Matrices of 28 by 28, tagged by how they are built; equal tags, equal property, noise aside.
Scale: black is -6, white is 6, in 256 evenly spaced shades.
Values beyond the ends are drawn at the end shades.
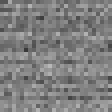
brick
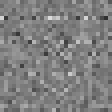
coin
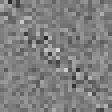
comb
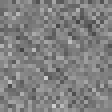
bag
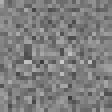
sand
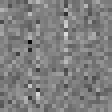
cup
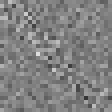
comb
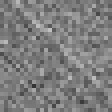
bag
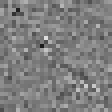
comb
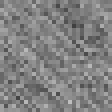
bag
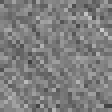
bag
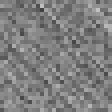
bag
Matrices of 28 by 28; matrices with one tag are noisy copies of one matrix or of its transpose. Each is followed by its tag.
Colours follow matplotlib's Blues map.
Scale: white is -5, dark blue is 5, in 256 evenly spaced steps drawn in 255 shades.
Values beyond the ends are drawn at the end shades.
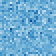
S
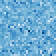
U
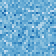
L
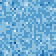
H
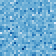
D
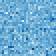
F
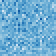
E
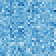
S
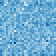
H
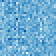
E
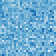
U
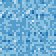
D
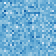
L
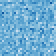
U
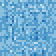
L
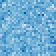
H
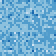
D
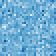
H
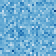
S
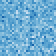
U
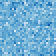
H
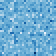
D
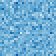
D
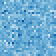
L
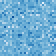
L
